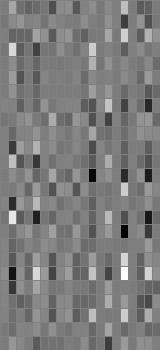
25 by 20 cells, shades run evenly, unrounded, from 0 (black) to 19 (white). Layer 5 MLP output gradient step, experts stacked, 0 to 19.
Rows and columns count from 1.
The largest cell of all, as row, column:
20, 16
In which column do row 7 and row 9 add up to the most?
7
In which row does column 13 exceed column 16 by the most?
17
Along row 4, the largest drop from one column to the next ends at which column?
3
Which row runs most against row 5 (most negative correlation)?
11
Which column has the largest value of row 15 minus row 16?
5
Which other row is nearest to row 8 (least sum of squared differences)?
12
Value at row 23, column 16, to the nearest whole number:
15
